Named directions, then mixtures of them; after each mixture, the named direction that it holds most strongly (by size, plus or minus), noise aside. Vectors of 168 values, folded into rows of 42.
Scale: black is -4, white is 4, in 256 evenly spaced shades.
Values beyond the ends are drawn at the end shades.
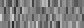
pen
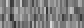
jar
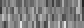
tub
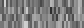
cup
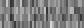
jar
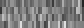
tub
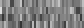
tub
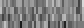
tub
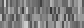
cup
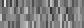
cup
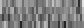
tub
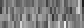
tub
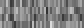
jar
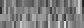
tub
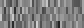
pen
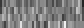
tub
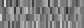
pen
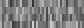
jar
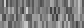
cup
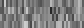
cup
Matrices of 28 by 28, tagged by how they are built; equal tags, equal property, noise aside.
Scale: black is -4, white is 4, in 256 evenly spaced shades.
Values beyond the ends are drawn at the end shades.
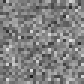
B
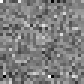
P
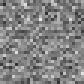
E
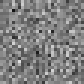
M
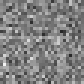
E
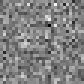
M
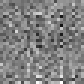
M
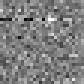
P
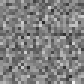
E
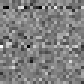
P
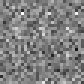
E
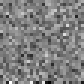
P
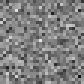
B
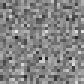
E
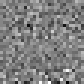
P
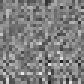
M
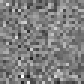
M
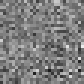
M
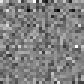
P
